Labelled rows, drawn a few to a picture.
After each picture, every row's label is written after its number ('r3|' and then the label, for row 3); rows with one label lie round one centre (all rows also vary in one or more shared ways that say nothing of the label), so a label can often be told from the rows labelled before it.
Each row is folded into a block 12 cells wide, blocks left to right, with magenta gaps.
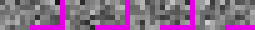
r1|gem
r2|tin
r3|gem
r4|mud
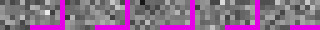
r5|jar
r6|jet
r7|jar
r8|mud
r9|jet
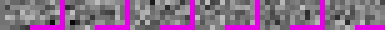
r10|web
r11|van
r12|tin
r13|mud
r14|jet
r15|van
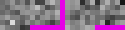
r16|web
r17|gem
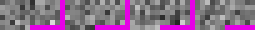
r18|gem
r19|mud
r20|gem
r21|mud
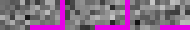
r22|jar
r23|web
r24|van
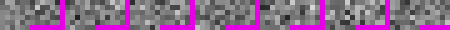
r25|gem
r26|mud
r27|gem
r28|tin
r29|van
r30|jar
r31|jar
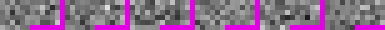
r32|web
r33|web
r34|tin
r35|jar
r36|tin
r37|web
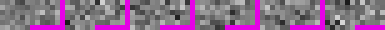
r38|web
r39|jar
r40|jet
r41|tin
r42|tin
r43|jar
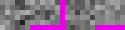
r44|tin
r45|jar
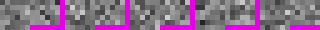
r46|jet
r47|tin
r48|jar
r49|van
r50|jar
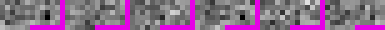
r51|jet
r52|tin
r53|jar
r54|jet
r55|jar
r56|jet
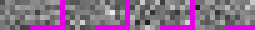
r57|web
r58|jar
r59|mud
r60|mud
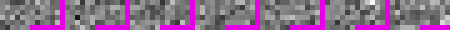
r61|jar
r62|mud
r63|gem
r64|tin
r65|web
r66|gem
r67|van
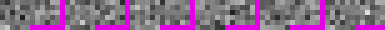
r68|web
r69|gem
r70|gem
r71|tin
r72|jet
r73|web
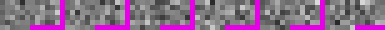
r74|web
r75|web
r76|gem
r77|mud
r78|web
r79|gem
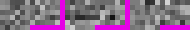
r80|jar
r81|jet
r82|mud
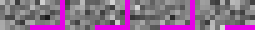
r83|tin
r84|gem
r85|tin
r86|gem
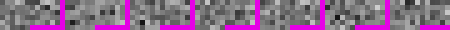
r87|gem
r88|van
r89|gem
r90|mud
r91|gem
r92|mud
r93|mud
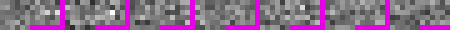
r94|jar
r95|jar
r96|web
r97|jar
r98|web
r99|van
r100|tin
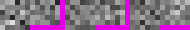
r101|tin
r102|web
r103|jar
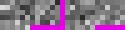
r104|gem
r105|jet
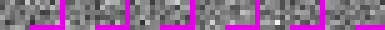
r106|mud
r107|gem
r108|gem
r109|van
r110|gem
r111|tin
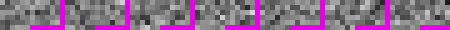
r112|van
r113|web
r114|jet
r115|web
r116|jet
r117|gem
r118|jet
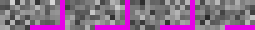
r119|web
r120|jet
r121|jar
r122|van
